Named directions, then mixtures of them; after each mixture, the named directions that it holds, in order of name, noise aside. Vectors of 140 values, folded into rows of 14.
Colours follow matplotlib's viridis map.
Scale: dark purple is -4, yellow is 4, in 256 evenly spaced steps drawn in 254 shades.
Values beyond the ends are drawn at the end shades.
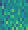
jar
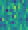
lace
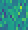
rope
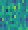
lace.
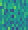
jar, lace.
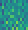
jar.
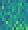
jar, lace.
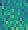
jar.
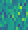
rope.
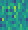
lace.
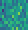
jar, rope.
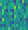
jar, lace.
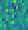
lace.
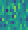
lace.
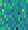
jar, rope.
